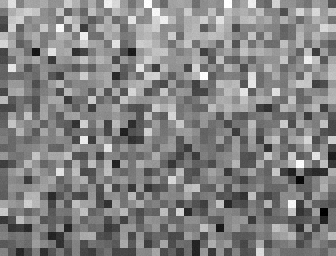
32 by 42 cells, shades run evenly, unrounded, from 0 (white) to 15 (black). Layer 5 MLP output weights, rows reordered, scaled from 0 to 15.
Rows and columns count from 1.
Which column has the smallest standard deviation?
6
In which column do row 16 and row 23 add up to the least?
11
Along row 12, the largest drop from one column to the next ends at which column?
17
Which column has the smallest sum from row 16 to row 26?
5
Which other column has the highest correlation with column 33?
18
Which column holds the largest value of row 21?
15
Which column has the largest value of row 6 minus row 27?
16
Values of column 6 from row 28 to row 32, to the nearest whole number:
10 7 9 7 12
